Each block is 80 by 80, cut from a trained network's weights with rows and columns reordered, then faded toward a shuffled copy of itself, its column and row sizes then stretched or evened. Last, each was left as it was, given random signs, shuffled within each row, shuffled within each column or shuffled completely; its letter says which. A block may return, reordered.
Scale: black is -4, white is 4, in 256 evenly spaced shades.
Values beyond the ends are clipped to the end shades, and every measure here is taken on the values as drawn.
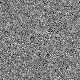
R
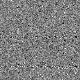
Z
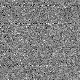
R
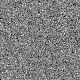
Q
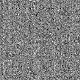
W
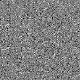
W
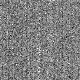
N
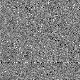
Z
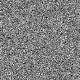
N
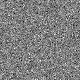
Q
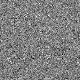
Z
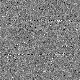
R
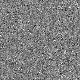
N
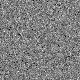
Q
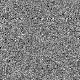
Z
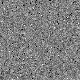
N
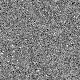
Q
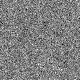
Q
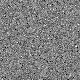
Q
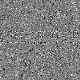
Z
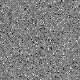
N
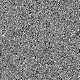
N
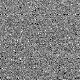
W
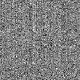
W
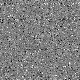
R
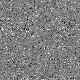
R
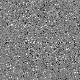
Z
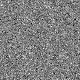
R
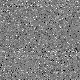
R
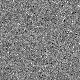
Q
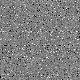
R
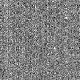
W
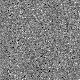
N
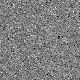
Q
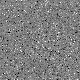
Q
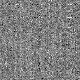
W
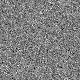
Q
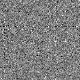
Z
